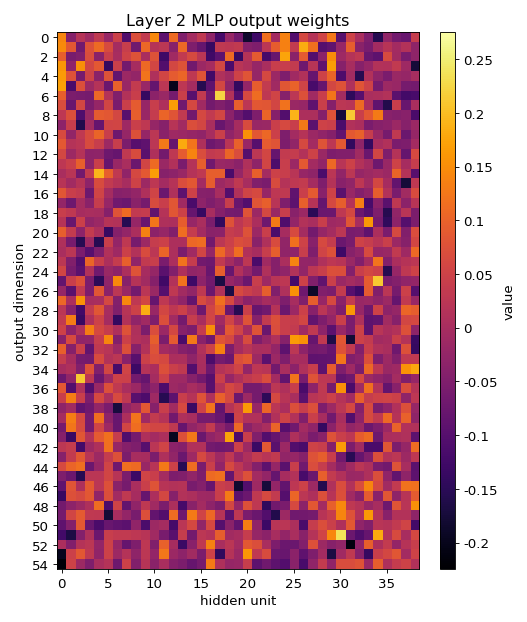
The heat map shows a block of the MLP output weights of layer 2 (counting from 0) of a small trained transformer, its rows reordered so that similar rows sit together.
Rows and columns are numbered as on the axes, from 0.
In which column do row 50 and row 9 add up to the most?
20
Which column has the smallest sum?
35
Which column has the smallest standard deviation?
36
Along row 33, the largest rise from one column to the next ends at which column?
30
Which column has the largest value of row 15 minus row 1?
16
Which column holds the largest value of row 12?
14
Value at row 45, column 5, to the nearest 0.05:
0.05
